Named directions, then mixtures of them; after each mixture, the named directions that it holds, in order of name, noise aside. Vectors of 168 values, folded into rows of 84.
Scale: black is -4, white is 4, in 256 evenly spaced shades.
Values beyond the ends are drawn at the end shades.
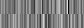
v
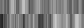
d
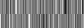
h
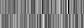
v.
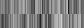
d, v.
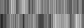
d.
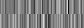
v.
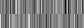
h, v.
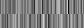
v.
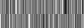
h.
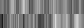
d.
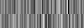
v.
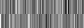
h, v.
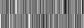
h.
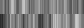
d.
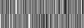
h.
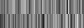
d, v.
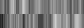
d.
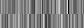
v.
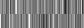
h.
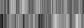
d.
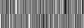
h.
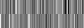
h, v.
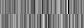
v.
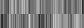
d, h.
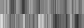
d.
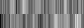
d, h.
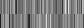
h, v.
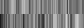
d, v.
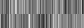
d, h.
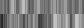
d.
